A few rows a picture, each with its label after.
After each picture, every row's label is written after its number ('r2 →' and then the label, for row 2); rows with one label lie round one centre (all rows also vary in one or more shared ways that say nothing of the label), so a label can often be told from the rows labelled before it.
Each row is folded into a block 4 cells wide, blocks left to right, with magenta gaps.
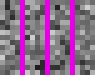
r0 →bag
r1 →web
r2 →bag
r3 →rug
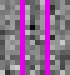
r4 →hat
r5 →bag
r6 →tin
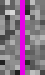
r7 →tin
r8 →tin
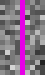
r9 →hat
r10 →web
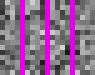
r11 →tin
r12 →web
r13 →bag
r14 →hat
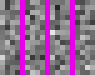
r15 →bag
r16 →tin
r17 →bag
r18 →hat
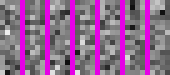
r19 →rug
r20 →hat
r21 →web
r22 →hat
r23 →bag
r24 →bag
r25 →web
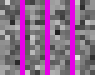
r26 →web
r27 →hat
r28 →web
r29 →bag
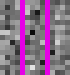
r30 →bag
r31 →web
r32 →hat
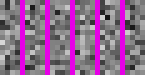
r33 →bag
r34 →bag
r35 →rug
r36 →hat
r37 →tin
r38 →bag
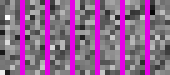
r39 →hat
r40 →tin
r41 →tin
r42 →bag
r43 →rug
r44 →web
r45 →tin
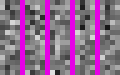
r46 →bag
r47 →rug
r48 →hat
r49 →bag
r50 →bag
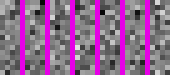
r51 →web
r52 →web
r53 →bag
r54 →tin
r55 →tin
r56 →web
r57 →tin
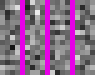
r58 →rug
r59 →tin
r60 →hat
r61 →bag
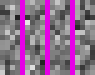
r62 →rug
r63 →web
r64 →web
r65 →bag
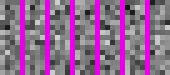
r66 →bag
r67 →bag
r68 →web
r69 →web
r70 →bag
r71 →rug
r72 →hat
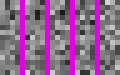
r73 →bag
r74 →web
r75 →web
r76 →hat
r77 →tin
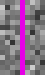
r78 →bag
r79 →web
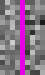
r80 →tin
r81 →hat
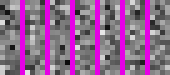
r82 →rug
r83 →hat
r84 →rug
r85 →tin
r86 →bag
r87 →web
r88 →bag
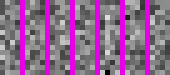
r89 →tin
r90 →web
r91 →tin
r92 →bag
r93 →hat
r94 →web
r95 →tin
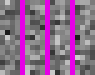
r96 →web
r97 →rug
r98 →hat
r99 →tin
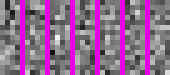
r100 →bag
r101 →rug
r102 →hat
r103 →bag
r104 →hat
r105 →tin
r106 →hat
